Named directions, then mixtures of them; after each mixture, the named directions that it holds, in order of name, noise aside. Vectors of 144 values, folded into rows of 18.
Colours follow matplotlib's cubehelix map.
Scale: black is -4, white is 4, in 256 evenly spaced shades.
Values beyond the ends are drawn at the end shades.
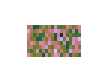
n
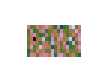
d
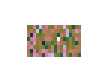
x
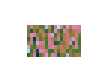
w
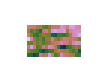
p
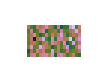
d.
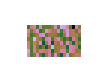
d, x.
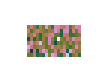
n, w, x.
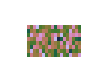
n, x.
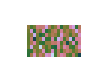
d, x.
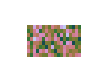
d, n, x.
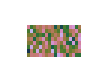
d, w.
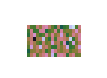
d.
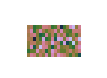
d, n.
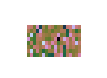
x.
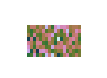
w, x.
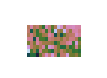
p, w.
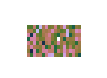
x.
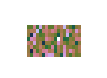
x.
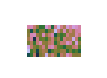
p, w.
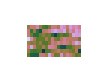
p.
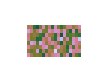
n.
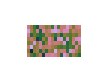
n, p, x.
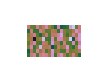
d.
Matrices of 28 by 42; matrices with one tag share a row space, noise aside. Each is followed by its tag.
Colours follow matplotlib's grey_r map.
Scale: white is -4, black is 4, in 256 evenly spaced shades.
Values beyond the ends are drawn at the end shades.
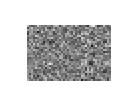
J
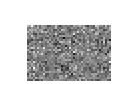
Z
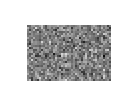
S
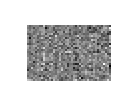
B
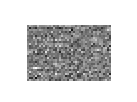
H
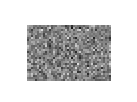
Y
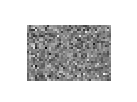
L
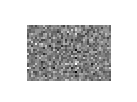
Y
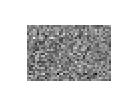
L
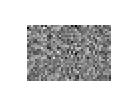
Y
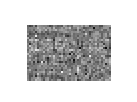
H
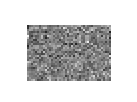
Y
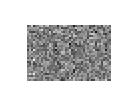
Z
